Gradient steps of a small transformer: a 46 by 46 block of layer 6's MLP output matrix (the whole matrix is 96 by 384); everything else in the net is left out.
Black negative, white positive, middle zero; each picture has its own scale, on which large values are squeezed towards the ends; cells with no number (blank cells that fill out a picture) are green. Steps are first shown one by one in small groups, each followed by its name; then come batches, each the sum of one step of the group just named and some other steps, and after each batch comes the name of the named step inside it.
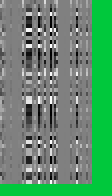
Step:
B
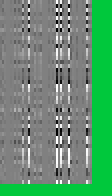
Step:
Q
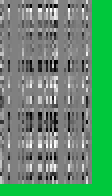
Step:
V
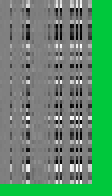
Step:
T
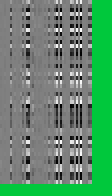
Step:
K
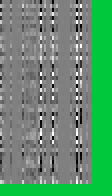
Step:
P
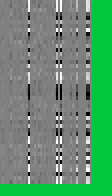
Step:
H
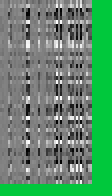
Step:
T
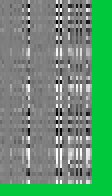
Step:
Q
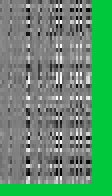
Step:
P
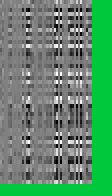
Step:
K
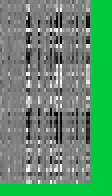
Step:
B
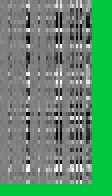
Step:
T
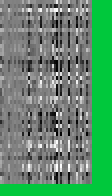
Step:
V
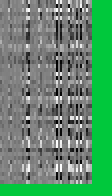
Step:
T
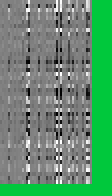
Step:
H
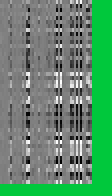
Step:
K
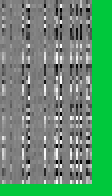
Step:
T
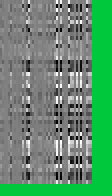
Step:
Q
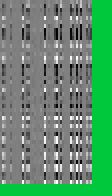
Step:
T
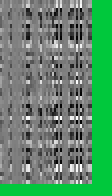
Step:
T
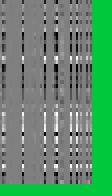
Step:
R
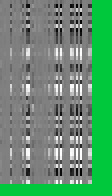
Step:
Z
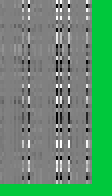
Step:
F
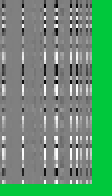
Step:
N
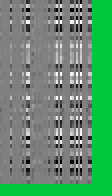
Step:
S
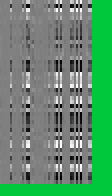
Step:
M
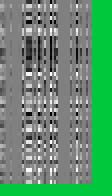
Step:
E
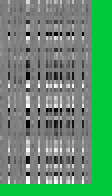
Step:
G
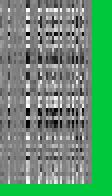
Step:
G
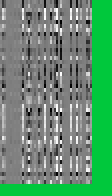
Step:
R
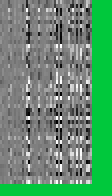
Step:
Z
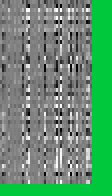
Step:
R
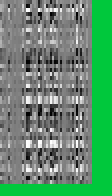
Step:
E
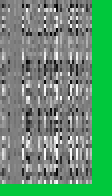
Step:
N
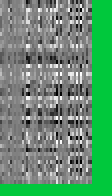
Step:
S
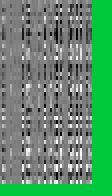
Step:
Z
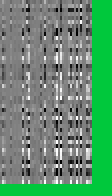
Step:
S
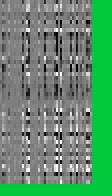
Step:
R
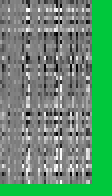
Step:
R
